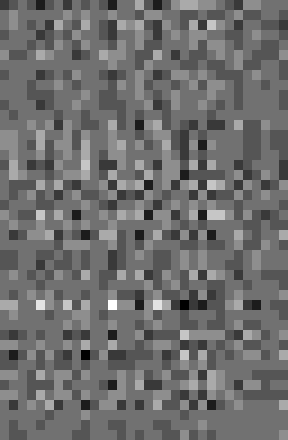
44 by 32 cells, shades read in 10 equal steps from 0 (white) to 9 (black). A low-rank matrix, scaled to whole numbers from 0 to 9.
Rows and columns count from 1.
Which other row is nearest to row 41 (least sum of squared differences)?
24
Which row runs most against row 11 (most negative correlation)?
6
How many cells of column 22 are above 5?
15
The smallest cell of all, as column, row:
13, 31
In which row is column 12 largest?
17
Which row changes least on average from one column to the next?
42
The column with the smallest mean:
10
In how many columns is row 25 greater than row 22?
16
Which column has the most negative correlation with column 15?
23
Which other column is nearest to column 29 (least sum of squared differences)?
28
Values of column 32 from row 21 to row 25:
6 5 6 3 6
